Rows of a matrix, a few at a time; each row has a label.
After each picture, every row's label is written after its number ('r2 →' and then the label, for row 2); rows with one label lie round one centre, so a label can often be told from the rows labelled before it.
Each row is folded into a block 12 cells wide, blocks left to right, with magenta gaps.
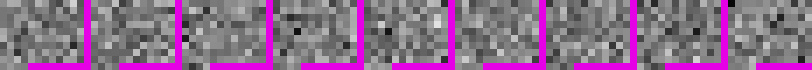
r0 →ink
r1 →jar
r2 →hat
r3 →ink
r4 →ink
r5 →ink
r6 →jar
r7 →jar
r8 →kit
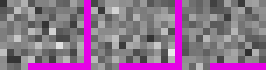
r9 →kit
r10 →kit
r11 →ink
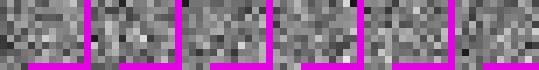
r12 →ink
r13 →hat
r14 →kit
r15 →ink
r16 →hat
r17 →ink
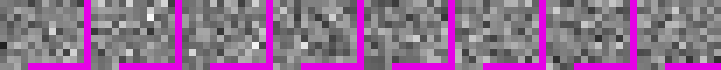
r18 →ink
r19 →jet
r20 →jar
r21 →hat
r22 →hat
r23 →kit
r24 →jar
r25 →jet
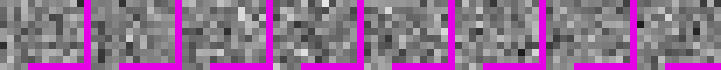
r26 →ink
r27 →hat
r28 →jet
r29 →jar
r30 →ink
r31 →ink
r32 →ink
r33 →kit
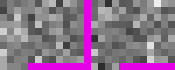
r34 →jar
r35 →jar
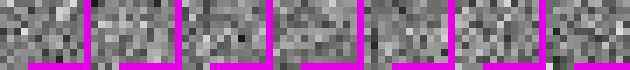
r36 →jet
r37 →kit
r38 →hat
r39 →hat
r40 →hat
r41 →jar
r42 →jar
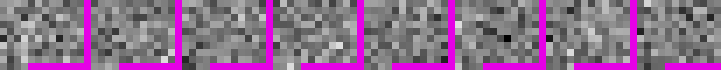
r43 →hat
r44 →ink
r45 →jet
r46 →ink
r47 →jet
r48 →jar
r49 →hat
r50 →jet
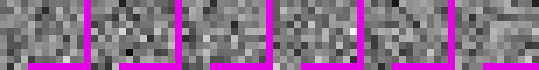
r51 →jet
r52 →hat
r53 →hat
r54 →ink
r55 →hat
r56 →ink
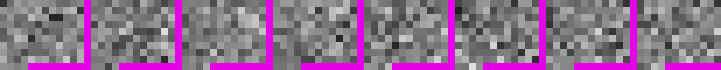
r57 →kit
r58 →kit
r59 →ink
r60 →jet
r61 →ink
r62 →ink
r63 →ink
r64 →ink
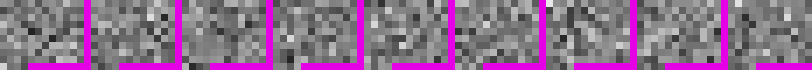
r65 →jar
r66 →jet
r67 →jar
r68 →kit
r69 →kit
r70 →jet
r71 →hat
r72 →kit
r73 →jet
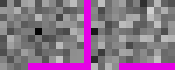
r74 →jar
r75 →jet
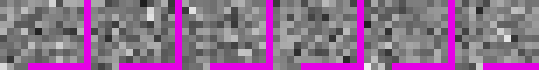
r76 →jar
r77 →jet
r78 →hat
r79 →kit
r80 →ink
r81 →hat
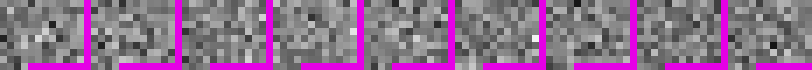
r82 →hat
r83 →hat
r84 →jet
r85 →hat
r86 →jet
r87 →ink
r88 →hat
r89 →jet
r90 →hat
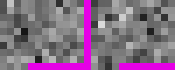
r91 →ink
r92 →kit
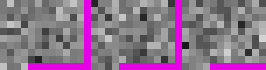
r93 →jet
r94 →kit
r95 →ink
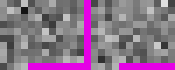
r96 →hat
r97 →kit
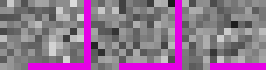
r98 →jet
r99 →ink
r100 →hat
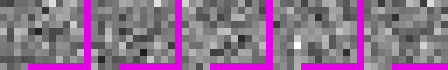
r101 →jar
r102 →jar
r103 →hat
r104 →hat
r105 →jar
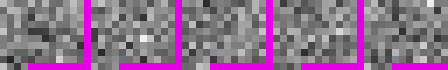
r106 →jar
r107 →jet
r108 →jet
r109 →hat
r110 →jar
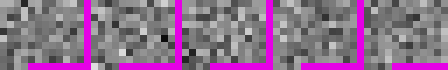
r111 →jet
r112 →jar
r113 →jet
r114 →kit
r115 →hat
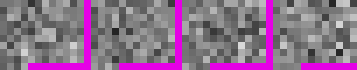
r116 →hat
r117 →ink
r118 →jar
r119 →ink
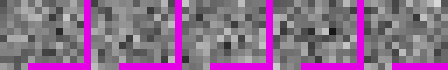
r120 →kit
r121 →kit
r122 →hat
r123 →jar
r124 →jet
